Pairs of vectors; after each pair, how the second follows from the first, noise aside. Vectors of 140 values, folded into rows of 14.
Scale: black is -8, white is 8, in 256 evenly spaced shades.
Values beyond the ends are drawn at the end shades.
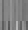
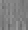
shrunk.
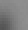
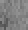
partly zeroed.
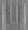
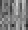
wrapped around, scaled up.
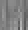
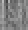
reversed, negated.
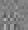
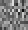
reversed, negated, scaled up.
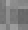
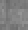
negated, shrunk.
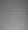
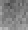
reversed, negated.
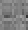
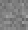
negated, shrunk.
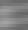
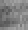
negated.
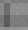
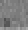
partly zeroed.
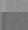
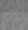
negated, shrunk.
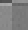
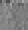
partly zeroed.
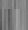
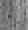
reversed, negated.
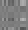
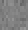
negated, shrunk.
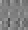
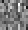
reversed, negated, scaled up.
